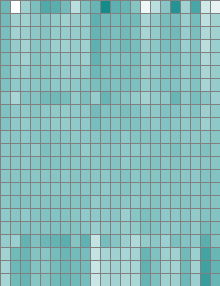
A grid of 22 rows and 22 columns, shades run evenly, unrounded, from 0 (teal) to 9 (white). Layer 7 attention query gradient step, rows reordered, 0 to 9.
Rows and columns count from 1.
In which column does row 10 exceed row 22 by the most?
21
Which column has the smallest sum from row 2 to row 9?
10
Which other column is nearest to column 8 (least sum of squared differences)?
19
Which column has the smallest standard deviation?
4
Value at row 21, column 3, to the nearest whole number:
3
